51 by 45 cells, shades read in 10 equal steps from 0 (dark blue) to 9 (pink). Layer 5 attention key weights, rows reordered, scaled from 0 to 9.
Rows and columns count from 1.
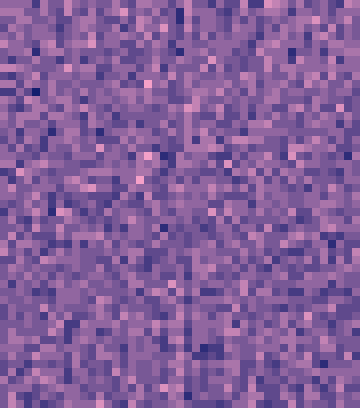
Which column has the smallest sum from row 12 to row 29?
21
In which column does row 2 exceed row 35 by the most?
24
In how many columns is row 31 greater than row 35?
16
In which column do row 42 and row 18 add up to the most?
30
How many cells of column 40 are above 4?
28
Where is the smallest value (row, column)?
12, 5
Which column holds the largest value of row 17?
26
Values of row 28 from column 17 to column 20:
7 5 4 4
